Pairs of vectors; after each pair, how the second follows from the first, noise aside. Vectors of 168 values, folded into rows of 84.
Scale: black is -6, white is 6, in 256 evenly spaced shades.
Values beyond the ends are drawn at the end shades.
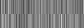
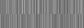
reversed, shrunk.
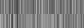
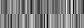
reversed, negated, scaled up.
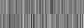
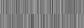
reversed, shrunk.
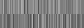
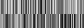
reversed, negated, scaled up.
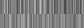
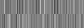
partly zeroed.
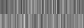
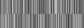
shuffled.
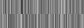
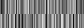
reversed, negated, scaled up.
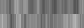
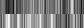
reversed, negated, scaled up.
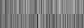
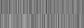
reversed, shrunk.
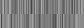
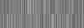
reversed, negated, shrunk.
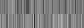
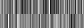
reversed, negated, scaled up.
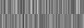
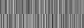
shuffled.
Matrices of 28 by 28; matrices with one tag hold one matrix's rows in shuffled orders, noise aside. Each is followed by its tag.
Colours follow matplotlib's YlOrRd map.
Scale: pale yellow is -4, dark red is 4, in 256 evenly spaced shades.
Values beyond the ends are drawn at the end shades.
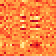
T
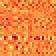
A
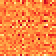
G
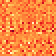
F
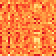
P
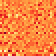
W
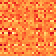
W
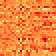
G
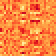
T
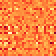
W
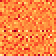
A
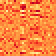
T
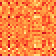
P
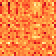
P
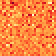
F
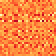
A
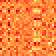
P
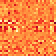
W
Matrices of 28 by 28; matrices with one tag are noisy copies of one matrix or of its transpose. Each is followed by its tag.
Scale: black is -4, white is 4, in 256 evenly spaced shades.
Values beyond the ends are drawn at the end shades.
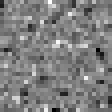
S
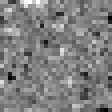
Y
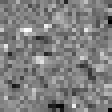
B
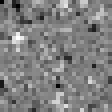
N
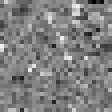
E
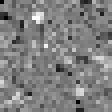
N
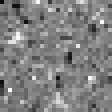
N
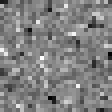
S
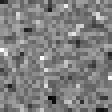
S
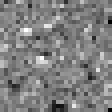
B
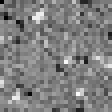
N
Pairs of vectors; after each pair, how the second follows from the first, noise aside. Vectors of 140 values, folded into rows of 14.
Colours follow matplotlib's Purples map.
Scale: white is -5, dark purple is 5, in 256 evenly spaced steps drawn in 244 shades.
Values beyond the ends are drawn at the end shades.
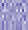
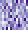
wrapped around, negated, scaled up.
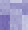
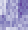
reversed.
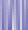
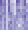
reversed.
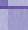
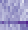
reversed.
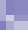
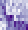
negated, scaled up.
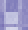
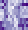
wrapped around, negated, scaled up.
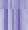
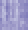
wrapped around, negated, shrunk.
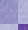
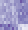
negated.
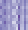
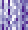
reversed, scaled up.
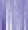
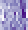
wrapped around, scaled up.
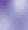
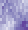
reversed.
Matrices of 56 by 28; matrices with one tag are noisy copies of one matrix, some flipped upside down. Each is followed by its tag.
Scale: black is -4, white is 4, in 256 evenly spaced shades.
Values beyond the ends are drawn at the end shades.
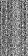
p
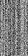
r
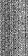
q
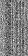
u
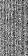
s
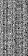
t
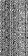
q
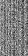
s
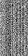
u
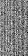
s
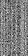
r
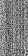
u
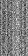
p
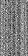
r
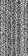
r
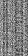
t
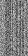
u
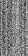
p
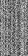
r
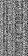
t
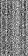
p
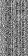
u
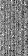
s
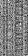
t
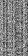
t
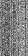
q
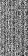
s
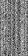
r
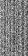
s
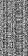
t
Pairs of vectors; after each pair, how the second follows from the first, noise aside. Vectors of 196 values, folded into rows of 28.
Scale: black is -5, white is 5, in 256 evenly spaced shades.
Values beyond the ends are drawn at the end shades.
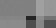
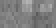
wrapped around, negated, shrunk.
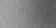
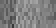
wrapped around, partly zeroed.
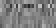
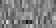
reversed.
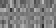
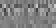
wrapped around, negated, partly zeroed.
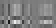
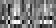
scaled up.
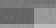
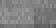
negated, shrunk.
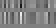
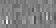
wrapped around, negated, partly zeroed.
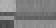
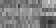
reversed, negated.
